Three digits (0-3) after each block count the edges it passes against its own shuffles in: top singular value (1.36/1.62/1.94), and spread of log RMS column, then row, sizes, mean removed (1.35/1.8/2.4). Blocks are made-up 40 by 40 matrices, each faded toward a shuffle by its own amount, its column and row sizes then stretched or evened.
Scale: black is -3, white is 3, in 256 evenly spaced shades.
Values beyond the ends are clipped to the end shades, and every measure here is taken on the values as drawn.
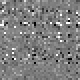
0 2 2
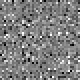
2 1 2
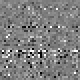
2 1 3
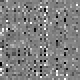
2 3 1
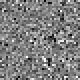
0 1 2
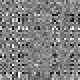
3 3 3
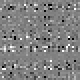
1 2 3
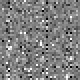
0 3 0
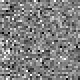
2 1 0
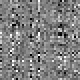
2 3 1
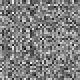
3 2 0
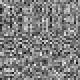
3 1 0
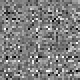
2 2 2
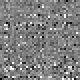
1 1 3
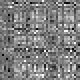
3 1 2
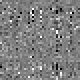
1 2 2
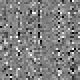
1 3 1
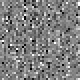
2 2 0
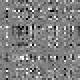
3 3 3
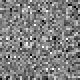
2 1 1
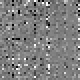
0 3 2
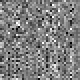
3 3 0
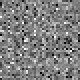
2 2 0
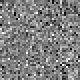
1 1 0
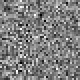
2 1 0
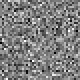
2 0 0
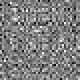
3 0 1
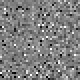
0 0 1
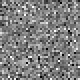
1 0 0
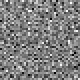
3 0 0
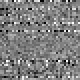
2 0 3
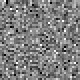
2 1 0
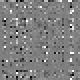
1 3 3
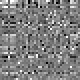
3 0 3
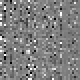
0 3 0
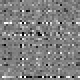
3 1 3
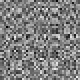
3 1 2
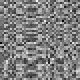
3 0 0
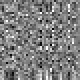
3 3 0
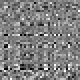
3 1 3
